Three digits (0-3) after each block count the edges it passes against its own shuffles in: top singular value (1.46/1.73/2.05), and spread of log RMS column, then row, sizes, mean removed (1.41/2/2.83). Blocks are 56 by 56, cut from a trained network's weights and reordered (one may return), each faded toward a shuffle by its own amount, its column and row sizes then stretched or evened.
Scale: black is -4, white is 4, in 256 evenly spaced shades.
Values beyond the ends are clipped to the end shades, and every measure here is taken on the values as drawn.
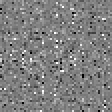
0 2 1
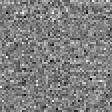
1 0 1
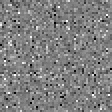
1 1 0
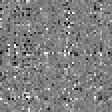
1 2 1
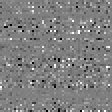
0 1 3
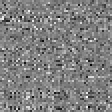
2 0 2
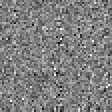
1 1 0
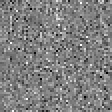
1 1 0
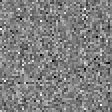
0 1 0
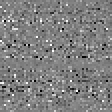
0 0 2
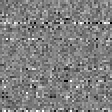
1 0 2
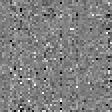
0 2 1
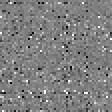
0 1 2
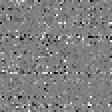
0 1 2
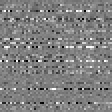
3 0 3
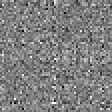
1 1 1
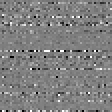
1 0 3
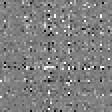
1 2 2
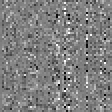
1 3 0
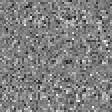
2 0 1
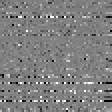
3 0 3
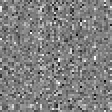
2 2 0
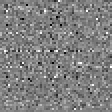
0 1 2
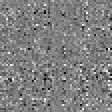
0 2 2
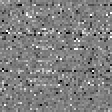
1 0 2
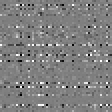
3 2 3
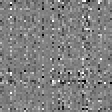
0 3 2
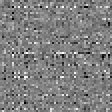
3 1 2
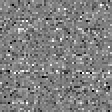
1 0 2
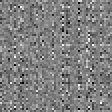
2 3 0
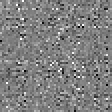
2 2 1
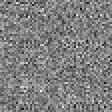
3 0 1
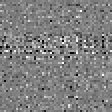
2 1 3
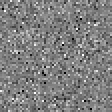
0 1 0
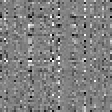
3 3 1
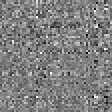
2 1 2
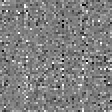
0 2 1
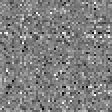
2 1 1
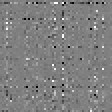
1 2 2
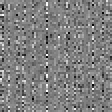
3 3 0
